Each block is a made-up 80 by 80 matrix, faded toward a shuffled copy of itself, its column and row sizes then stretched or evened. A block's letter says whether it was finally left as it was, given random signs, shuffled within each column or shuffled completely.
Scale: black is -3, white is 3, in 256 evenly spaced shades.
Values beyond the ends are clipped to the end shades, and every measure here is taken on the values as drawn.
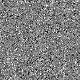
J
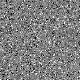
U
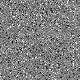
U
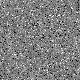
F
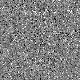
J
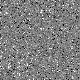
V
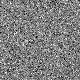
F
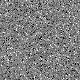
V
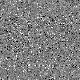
U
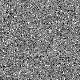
J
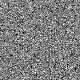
J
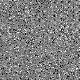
U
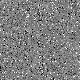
V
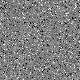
V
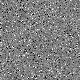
F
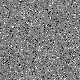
F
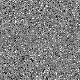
U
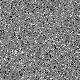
F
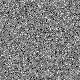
F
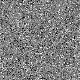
V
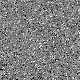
V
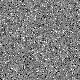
F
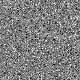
V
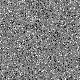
F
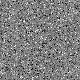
F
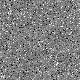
F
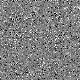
U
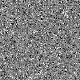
U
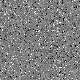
V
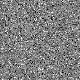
U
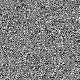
U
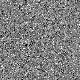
V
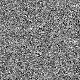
J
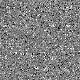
J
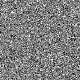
U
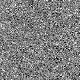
U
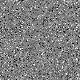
U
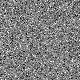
F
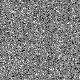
V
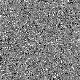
J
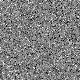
F
